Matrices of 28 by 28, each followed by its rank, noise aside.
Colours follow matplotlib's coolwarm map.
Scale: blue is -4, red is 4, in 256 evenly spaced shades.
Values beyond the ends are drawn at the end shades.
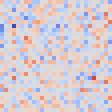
seven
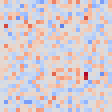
seven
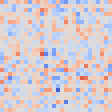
six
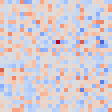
seven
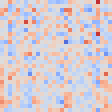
four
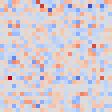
six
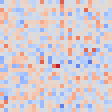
seven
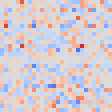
five
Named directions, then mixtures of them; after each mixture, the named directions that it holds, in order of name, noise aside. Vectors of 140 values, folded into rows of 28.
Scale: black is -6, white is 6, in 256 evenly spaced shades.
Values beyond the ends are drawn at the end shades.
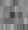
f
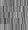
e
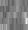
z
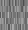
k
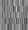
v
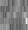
z.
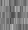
f, k, v.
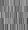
e, k.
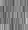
e, z.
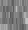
f, v, z.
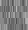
v, z.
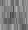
f, v.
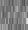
k, z.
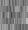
f, k, z.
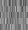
k, v.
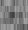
f.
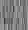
e, k, v.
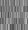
k, z.
